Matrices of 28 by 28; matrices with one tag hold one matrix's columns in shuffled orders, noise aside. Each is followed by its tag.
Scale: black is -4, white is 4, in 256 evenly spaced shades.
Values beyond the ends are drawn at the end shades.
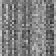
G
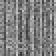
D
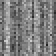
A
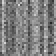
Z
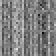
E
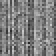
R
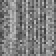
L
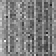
A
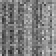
G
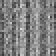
E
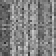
G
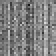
G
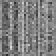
A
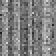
R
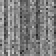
L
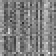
A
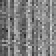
R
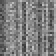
A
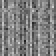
E
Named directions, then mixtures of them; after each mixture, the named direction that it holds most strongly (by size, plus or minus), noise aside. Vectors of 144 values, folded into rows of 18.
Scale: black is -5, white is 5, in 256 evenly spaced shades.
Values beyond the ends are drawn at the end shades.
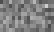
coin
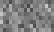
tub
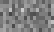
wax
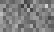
tub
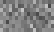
wax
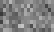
tub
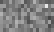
coin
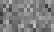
tub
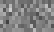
tub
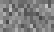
tub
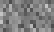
tub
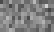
coin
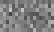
wax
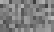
coin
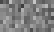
coin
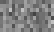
wax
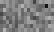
coin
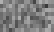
coin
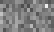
tub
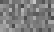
wax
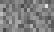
tub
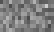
coin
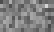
coin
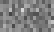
wax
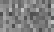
wax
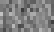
wax
